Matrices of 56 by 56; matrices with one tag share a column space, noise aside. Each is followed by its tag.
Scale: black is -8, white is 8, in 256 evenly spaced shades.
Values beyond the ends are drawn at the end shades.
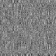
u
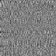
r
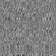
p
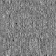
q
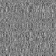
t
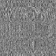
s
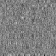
u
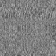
s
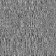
q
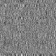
u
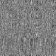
q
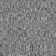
p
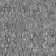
t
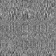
s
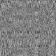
r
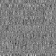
u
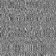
p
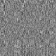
r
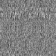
s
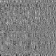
u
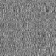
t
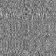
s
